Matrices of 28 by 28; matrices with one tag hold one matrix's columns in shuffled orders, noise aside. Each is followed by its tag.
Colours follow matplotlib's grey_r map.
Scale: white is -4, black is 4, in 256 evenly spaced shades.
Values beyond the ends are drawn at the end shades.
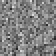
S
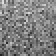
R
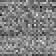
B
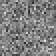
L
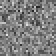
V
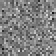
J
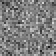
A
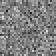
J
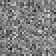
J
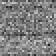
B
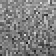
R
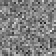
A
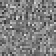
V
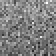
R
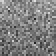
R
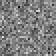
J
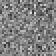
L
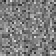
A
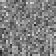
S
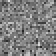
A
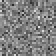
J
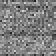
B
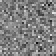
L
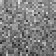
R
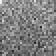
R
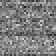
B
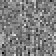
S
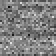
B
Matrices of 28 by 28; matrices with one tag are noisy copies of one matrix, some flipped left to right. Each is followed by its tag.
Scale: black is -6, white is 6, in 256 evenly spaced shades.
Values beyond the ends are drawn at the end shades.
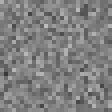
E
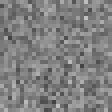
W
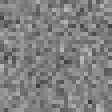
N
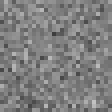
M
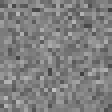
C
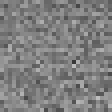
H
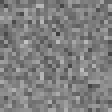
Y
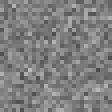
Y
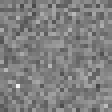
C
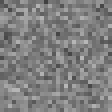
Y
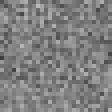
Y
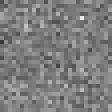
Y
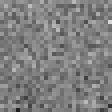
M
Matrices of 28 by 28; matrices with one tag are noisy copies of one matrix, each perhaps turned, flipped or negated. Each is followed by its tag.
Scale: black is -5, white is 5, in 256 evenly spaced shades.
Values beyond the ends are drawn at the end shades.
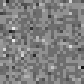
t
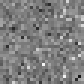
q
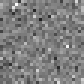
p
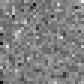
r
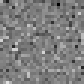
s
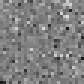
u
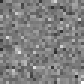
r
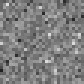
q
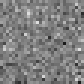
q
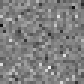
p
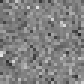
r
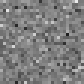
p
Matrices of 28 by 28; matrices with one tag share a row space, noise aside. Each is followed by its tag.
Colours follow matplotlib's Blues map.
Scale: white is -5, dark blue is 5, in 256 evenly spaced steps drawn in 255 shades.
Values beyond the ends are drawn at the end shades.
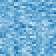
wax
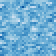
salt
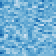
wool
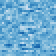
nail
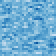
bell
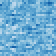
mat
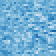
bell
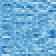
bell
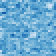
salt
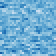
salt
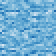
salt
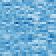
bell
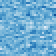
wax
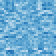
wool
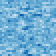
nail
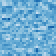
bell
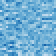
wool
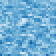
nail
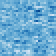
bell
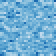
wool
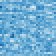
mat
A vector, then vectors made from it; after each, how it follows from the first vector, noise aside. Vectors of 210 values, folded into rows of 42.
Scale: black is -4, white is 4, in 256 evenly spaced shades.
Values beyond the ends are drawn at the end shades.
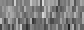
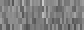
shrunk.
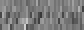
reversed, negated, partly zeroed.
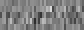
reversed, negated, partly zeroed.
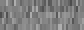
wrapped around, shrunk.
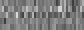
wrapped around, partly zeroed.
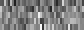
reversed.
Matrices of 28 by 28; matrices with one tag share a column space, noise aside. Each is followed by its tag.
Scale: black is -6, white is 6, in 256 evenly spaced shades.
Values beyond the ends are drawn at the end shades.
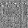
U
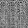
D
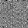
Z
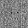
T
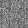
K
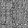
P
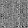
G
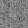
T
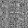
T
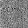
K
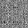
P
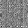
G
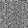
Z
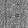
G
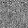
D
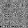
G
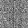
K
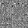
U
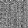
Z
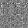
U
